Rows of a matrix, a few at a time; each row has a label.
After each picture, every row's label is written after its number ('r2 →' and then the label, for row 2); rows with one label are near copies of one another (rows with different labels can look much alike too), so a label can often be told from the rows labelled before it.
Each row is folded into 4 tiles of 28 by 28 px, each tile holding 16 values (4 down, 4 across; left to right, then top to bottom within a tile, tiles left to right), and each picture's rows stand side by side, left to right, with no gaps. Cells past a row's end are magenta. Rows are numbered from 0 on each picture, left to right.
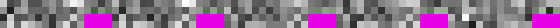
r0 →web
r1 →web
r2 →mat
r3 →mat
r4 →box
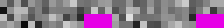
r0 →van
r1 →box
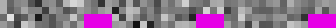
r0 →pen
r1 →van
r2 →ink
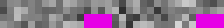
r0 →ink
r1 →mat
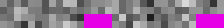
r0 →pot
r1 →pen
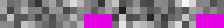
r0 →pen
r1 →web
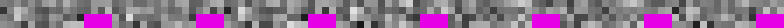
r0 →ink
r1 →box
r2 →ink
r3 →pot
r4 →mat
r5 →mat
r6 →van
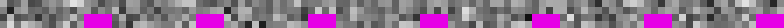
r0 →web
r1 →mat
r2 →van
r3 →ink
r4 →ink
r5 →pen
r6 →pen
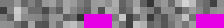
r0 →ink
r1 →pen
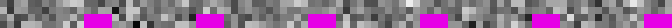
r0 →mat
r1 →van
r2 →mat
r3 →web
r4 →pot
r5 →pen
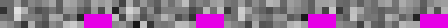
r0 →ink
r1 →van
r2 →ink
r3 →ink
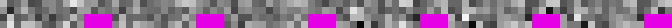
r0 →web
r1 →web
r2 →mat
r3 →pot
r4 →box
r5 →box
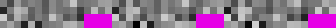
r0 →van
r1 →van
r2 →van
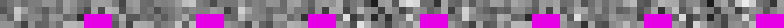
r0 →ink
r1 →mat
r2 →ink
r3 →pen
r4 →ink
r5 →box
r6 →pen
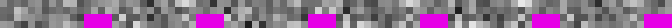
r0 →pot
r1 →pen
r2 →van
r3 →web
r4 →web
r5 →pen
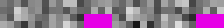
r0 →pot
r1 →pot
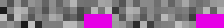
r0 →van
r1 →van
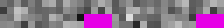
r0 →ink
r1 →box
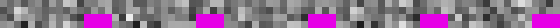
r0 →pot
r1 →box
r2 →ink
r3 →pot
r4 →pen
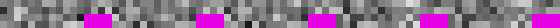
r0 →ink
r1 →van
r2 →van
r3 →mat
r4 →mat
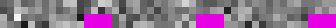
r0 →box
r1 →mat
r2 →van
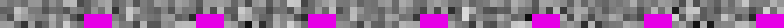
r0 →pot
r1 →ink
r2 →pot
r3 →ink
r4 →ink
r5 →van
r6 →van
